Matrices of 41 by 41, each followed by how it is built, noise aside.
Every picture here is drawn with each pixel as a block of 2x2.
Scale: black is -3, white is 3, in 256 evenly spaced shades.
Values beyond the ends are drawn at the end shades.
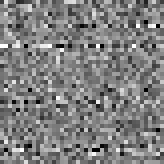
uneven rows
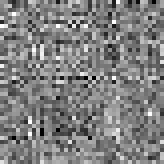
low rank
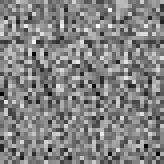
repeating columns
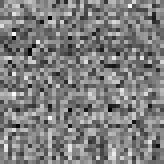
blocks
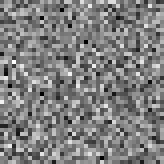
noise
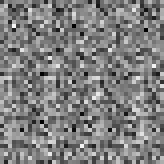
repeating columns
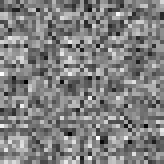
blocks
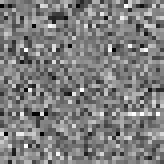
uneven rows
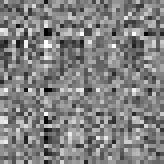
low rank
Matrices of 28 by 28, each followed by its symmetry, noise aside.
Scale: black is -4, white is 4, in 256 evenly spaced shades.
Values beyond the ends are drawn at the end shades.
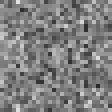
mirrored top to bottom.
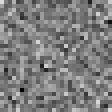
symmetric across the other diagonal.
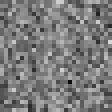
same after a half turn.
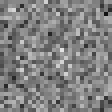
mirrored top to bottom.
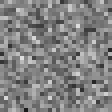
same after a half turn.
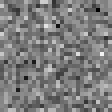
no symmetry.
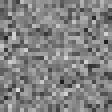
same after a half turn.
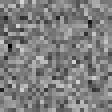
no symmetry.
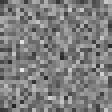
mirrored top to bottom.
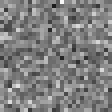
no symmetry.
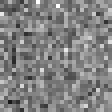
mirrored top to bottom.
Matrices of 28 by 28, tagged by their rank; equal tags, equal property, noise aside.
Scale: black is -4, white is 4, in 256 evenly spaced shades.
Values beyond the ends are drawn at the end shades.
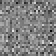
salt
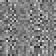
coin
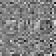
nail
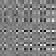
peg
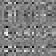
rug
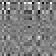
peg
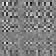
rug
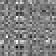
rug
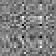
coin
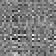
coin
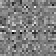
nail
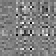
rug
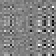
peg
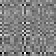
peg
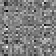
coin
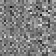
nail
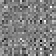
coin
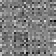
coin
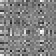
rug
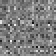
coin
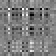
peg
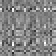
rug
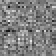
coin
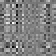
rug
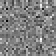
salt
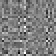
rug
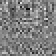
salt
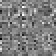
nail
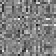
salt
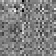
coin
